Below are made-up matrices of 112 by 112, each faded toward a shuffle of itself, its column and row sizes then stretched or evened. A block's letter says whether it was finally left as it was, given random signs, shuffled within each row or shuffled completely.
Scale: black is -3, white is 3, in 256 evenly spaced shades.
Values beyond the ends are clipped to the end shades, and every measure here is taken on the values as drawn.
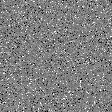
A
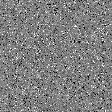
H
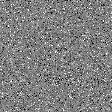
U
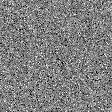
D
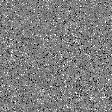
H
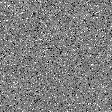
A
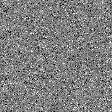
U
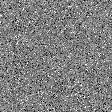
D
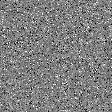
U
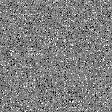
H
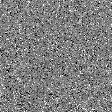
U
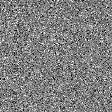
H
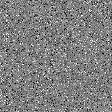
H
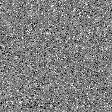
A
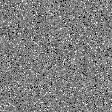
U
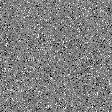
H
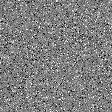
D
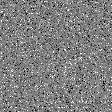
A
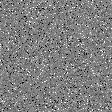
D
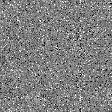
H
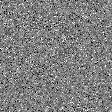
A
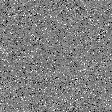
A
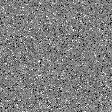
U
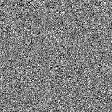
H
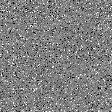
U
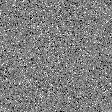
D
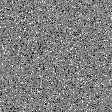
D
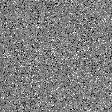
U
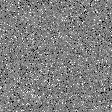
D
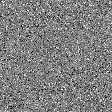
A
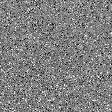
A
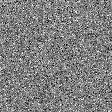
D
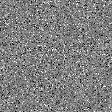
H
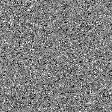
U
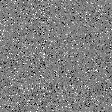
H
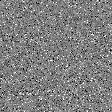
A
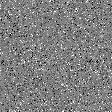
A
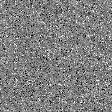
U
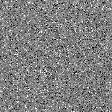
H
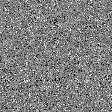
U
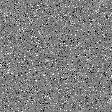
A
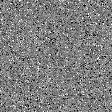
U
